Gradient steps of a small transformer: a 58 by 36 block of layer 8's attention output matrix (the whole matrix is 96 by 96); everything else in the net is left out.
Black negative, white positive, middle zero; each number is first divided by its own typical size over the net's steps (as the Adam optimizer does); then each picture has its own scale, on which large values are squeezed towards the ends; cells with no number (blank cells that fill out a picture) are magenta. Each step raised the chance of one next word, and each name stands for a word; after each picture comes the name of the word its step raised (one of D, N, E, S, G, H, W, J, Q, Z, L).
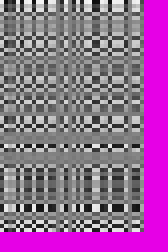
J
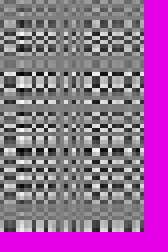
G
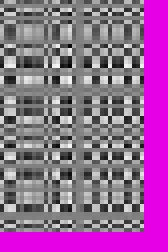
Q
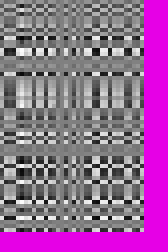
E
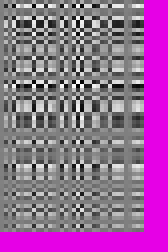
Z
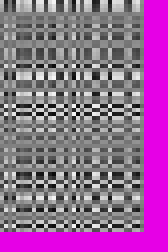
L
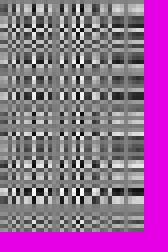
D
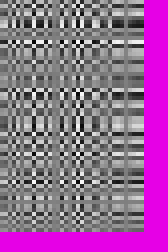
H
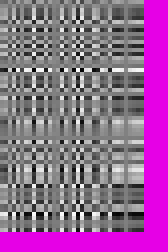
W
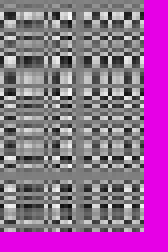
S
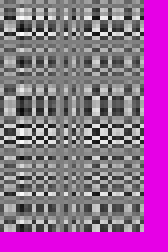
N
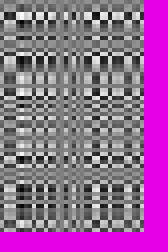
S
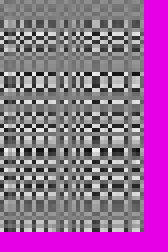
G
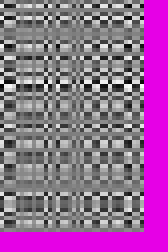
Z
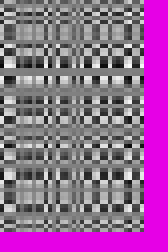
Q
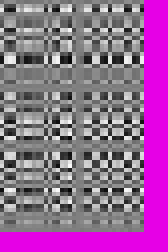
D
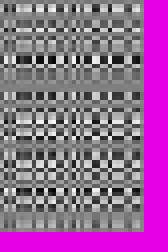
D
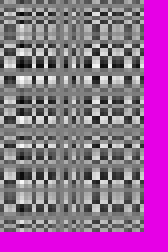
Q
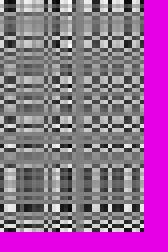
J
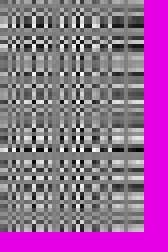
G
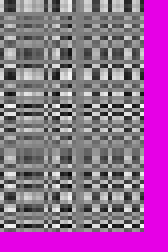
L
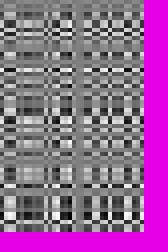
W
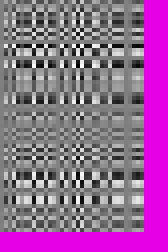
Q
